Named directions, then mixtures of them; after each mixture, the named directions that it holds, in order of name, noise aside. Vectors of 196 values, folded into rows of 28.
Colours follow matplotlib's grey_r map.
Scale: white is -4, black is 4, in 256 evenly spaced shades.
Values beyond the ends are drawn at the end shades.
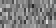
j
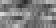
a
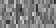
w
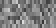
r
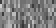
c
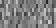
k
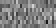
j, k.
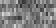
a, k, r.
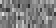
a, c, j.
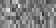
c, r.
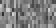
c, w.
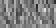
k, w.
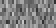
j, w.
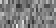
a, c, w.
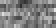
a, k.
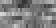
a.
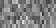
r.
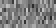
j, w.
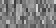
j, k, w.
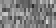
a, j.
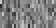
c.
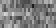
a, c, j.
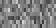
r.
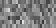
r.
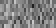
c, j, r.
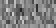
w.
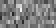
a, w.
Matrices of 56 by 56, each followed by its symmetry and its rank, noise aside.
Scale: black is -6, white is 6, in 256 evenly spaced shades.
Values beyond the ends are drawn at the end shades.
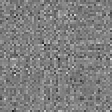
symmetric, rank five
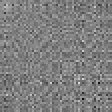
symmetric, rank five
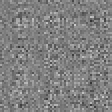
no symmetry, rank five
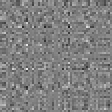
antisymmetric, rank four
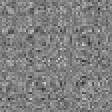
symmetric, rank six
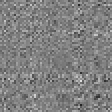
symmetric, rank six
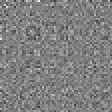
symmetric, rank five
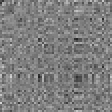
symmetric, rank four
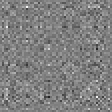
symmetric, rank four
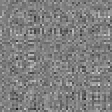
antisymmetric, rank four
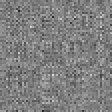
no symmetry, rank six
